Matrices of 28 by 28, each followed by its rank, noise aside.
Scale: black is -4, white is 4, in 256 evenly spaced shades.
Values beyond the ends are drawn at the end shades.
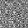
six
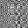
three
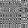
two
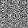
six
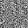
six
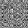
four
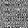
four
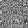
four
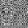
three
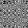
four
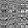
three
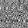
four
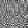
two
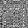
four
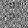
three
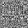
six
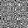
four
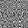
four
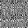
three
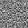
six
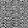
four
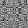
three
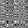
two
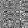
four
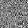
six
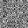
six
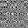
three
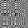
two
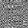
three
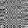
two
